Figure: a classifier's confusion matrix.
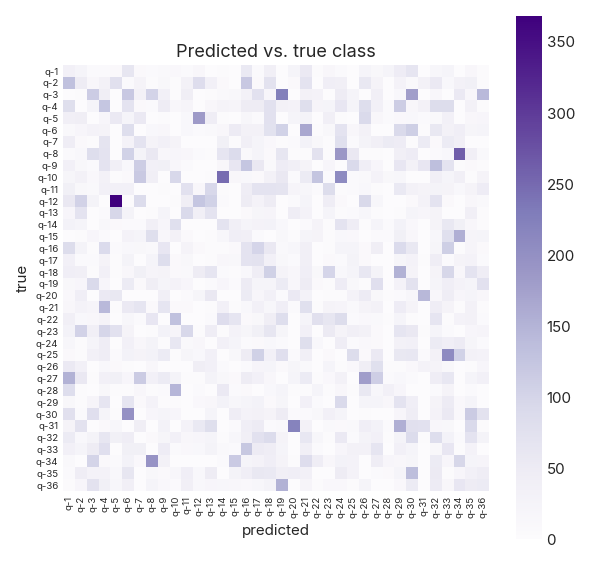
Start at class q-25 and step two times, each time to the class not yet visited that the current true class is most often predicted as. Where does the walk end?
q-16
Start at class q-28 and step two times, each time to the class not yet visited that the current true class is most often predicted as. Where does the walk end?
q-14
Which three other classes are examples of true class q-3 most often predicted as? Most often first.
q-19, q-30, q-36
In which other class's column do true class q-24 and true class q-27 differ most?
q-26
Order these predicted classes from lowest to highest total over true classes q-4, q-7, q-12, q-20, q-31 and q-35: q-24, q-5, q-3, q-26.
q-3, q-24, q-26, q-5
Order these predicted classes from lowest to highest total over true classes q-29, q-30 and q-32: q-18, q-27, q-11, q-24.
q-11, q-27, q-18, q-24
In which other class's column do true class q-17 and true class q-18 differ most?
q-29
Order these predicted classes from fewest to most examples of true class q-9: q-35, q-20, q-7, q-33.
q-35, q-20, q-33, q-7
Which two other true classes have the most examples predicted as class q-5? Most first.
q-12, q-13
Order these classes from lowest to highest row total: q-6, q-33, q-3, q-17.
q-17, q-33, q-6, q-3
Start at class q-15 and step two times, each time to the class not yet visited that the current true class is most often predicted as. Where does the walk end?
q-8
